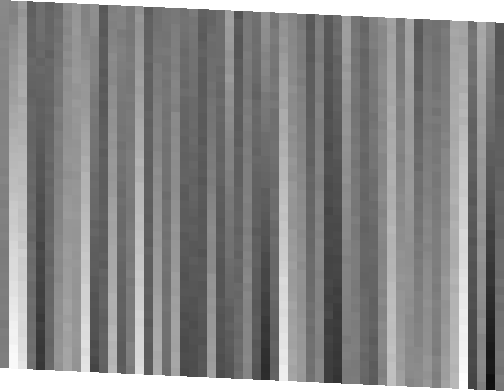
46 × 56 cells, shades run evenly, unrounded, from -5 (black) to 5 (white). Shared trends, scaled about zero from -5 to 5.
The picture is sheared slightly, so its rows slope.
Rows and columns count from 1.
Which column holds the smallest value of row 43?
55
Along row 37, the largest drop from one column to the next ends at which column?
53
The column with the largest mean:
52
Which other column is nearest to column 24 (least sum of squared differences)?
7
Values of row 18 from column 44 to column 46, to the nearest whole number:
2 0 1
